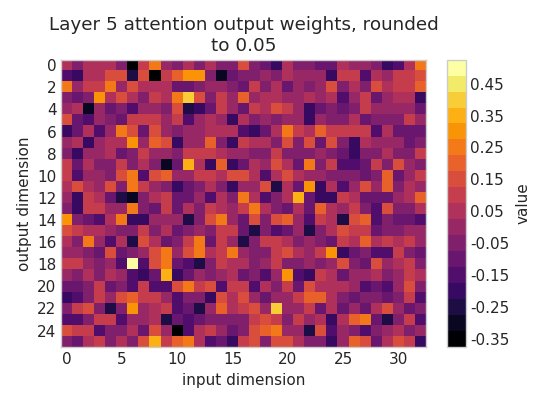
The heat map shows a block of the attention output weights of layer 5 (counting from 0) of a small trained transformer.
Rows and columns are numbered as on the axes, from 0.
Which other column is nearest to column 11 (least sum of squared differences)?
12
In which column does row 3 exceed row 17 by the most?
3
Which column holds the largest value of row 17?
24
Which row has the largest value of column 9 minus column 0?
19
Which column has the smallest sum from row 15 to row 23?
10
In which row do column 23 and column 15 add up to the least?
11
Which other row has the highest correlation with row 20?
1
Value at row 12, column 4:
-0.1
